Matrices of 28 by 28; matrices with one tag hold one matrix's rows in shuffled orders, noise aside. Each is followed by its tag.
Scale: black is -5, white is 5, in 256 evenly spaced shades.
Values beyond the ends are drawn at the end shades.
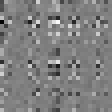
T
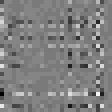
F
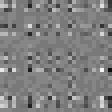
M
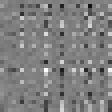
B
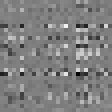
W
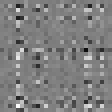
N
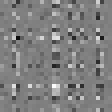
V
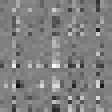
V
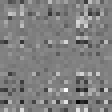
W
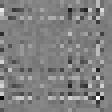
F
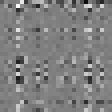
N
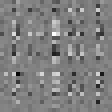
V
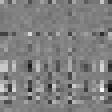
M
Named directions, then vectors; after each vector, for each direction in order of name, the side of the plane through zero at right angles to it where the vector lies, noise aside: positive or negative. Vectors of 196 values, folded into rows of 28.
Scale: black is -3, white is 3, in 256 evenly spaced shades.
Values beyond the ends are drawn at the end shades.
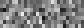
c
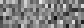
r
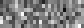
positive, negative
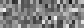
negative, negative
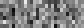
negative, positive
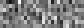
negative, negative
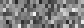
negative, negative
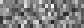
negative, positive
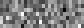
positive, negative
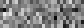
positive, positive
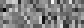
positive, positive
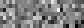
positive, positive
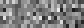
positive, positive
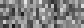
negative, positive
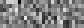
positive, positive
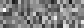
negative, negative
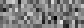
positive, positive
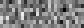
positive, negative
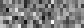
positive, negative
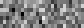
negative, positive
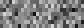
positive, positive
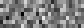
negative, positive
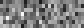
positive, negative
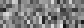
positive, positive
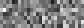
negative, negative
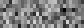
positive, positive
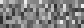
negative, positive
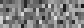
positive, negative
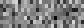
positive, positive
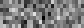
positive, negative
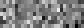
positive, positive
